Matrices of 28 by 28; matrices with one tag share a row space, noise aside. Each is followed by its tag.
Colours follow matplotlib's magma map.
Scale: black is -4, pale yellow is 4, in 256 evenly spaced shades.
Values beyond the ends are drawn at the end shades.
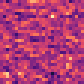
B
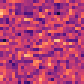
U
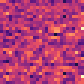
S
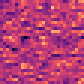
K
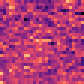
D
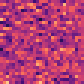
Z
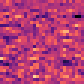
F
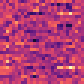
B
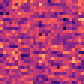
K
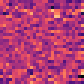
S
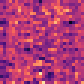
U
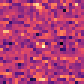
Z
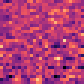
S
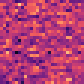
B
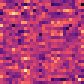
K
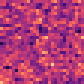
Z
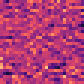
S
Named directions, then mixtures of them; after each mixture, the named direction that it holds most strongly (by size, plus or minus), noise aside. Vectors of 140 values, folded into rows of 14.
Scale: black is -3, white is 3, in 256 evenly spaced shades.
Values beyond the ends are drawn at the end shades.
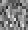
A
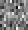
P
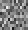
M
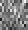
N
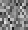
M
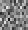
M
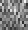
N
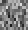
A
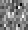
P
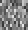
A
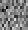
M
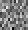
M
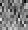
N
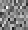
M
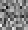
M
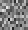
M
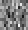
A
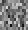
A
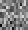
M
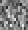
A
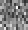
P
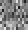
P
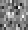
P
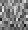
N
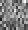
N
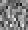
A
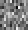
P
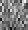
N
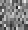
P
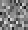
M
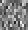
A
